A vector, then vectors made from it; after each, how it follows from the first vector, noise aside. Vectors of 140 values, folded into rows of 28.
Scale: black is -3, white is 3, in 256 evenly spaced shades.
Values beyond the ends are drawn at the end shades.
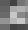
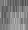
wrapped around, shrunk.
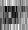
reversed, negated.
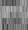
wrapped around, negated, shrunk.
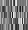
sign-scrambled.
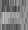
wrapped around, negated, shrunk.
